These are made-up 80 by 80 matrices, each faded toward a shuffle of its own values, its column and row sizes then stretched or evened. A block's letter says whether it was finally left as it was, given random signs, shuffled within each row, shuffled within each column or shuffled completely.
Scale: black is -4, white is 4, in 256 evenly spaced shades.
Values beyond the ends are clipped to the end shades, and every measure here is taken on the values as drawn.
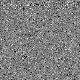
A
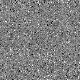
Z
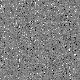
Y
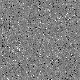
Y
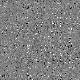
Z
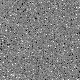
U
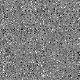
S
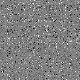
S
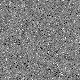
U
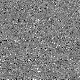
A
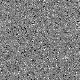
Y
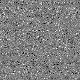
A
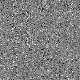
Y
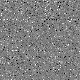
A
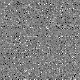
Z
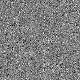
Y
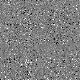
Z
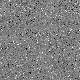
U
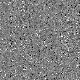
Y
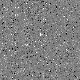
Y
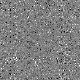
Z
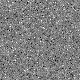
U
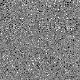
S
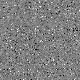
A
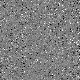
Y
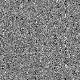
Y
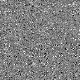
Z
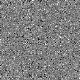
S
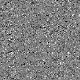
S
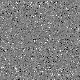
A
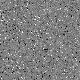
U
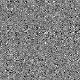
S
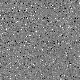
A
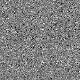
Z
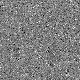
U
